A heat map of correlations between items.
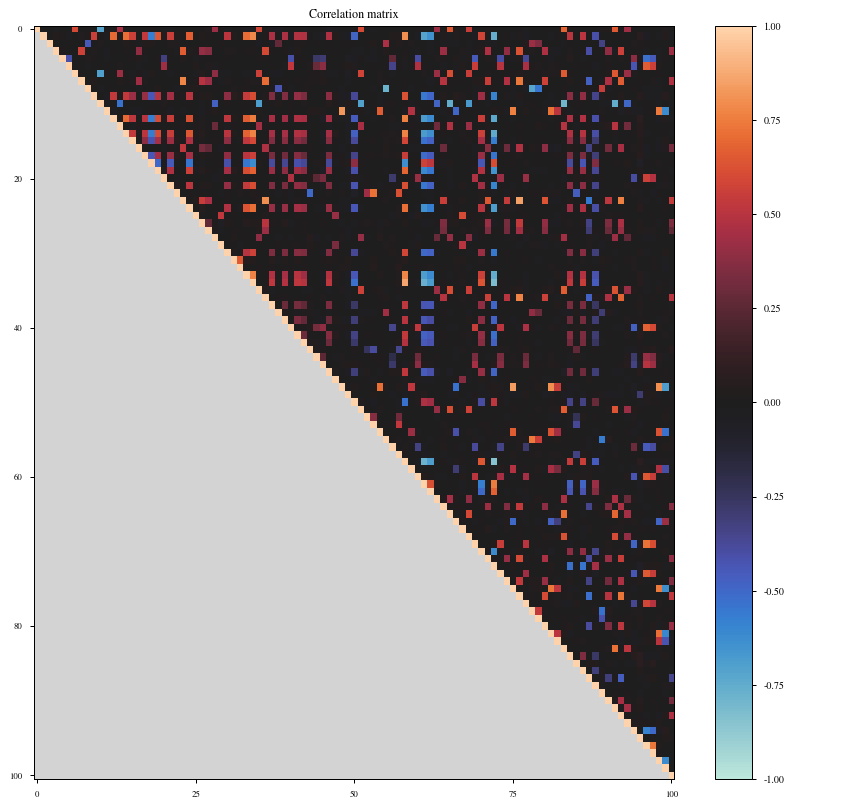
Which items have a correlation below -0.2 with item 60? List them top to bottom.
4, 56, 94
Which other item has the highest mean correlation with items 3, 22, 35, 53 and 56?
57
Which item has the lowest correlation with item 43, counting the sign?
22
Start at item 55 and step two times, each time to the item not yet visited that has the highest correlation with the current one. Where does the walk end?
79
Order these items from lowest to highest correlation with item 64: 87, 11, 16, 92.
87, 11, 16, 92
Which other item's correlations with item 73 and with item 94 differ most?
96
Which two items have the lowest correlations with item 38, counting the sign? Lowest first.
8, 89
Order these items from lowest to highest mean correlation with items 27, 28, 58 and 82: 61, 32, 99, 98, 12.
61, 99, 32, 98, 12
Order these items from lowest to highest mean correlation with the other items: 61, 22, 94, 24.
61, 94, 22, 24
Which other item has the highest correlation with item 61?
72
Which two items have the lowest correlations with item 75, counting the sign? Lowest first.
99, 66
